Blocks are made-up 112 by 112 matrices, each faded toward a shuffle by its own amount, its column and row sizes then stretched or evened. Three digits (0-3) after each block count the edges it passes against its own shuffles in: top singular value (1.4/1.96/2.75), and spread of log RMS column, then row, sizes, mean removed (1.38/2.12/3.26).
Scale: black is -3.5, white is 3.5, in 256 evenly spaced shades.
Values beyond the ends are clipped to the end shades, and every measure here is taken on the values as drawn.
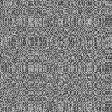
3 1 1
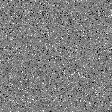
1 0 1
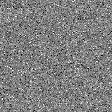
1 0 0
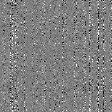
1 3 1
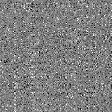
2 1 1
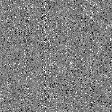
1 2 0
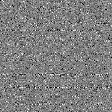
2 0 2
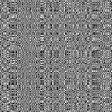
3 3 2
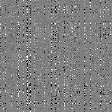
2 3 2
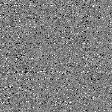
1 1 2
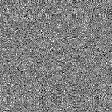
2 0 1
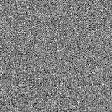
2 0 0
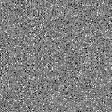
2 1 0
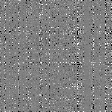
1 3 2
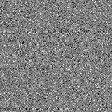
2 0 1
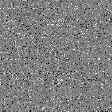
1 0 2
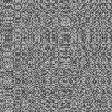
3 0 0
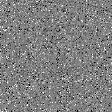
1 1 1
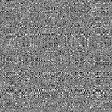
3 0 2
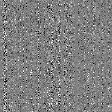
1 3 1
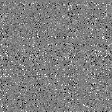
1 2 2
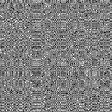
3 0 2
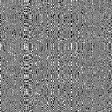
3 3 0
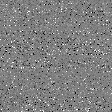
0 0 2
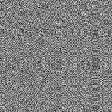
3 0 0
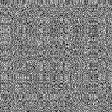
3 0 0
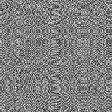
3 1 0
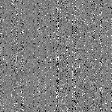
0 3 1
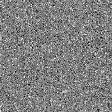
1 1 0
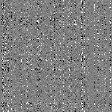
1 3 2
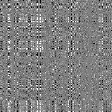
3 3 2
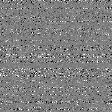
1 1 3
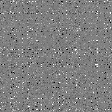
0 2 2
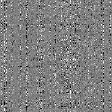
1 3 1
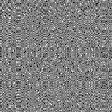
3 1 0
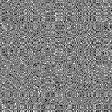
3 1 1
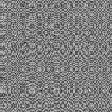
3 1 0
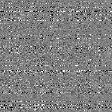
1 2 3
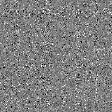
1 2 1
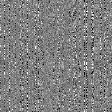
2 3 0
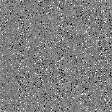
1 2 0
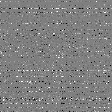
1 1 3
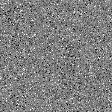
0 1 0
